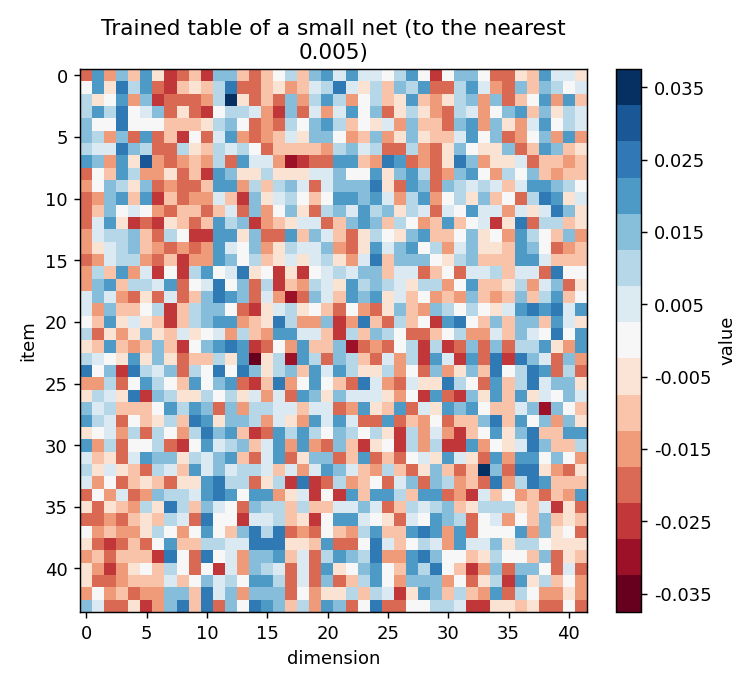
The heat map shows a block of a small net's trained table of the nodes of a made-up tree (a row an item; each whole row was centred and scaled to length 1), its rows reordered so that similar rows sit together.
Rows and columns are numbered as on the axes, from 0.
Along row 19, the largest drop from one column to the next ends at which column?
7
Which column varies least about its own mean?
35
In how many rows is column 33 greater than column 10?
14
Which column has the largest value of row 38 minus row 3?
16
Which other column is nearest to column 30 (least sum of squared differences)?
23
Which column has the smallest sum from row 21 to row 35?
3
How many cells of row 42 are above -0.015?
28
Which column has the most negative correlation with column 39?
29
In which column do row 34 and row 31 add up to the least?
21
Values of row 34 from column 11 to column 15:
0.025 0.02 0 0.02 0.02
